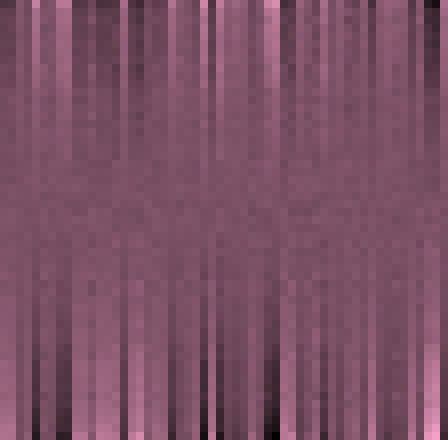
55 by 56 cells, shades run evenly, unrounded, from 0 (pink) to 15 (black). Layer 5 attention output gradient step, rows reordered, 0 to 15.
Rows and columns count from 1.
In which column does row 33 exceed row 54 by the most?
55
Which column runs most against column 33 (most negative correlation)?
12
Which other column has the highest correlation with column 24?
6
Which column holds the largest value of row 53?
35
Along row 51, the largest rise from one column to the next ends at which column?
56
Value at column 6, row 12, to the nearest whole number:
7
